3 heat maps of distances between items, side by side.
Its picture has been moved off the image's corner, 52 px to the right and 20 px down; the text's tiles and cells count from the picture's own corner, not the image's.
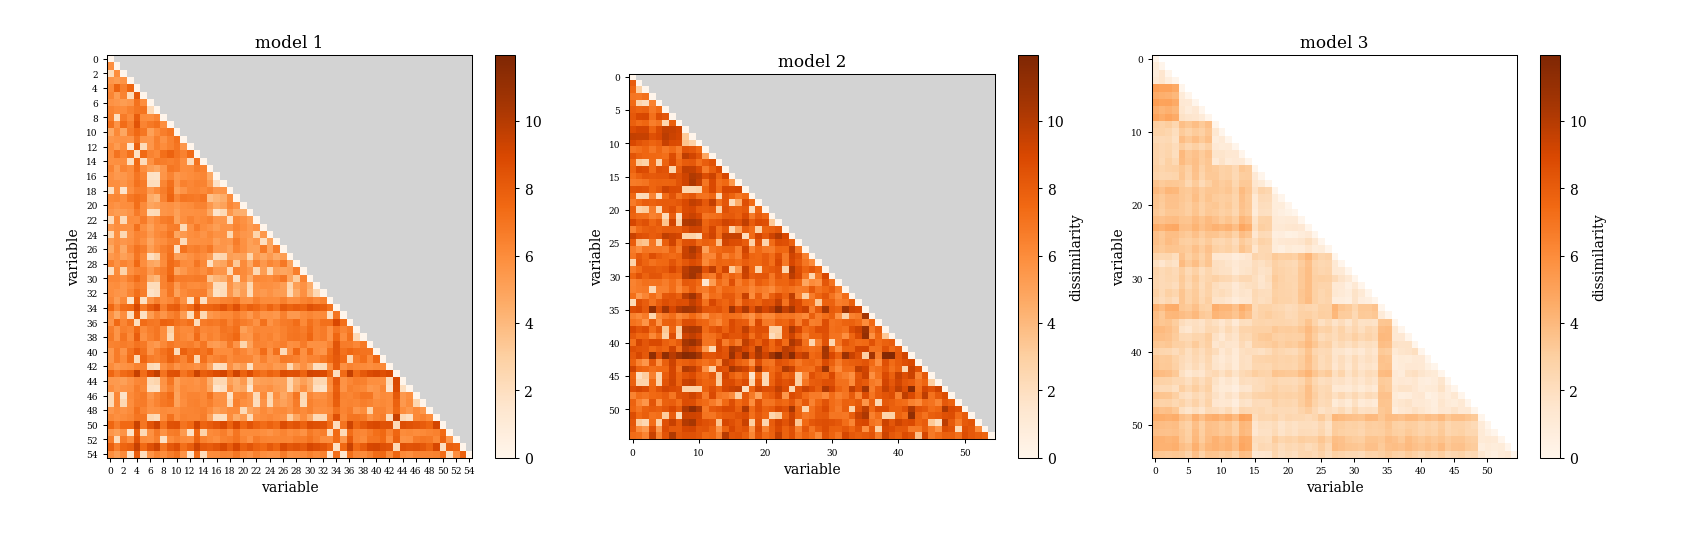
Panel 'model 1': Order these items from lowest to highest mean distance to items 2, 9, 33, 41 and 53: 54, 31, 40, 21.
54, 21, 31, 40
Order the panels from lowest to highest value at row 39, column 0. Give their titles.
model 3, model 1, model 2
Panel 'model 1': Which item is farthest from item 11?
40
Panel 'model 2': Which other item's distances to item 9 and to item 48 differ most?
16
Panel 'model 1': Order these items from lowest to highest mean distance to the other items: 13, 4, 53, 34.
13, 4, 34, 53
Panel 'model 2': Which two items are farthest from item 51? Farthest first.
42, 35
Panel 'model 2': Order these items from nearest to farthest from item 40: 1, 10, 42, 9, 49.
49, 42, 1, 10, 9
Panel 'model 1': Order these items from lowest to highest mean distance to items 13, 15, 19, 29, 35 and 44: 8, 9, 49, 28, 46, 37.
28, 49, 46, 8, 37, 9
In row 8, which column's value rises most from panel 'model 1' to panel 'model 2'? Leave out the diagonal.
52
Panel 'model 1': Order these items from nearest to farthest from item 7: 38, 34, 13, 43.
13, 38, 34, 43
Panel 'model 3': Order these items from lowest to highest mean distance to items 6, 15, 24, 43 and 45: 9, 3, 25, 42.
42, 25, 9, 3
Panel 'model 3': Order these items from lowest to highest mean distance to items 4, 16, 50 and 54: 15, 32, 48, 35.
15, 48, 32, 35
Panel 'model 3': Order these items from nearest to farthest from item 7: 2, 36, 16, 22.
36, 16, 22, 2
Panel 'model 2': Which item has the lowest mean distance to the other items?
18
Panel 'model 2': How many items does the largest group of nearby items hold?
10
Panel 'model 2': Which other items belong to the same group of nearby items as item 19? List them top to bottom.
15, 23, 29
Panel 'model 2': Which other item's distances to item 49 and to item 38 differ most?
53
